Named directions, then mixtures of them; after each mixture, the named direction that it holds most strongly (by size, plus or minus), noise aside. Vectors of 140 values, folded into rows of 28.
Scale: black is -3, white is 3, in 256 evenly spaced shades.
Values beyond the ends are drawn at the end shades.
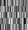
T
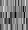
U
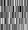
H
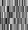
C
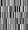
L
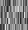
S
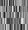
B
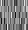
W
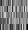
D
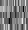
U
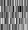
H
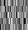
T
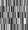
T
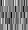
W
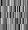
L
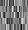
B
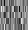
B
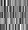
H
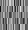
L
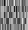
T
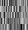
B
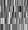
H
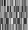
T
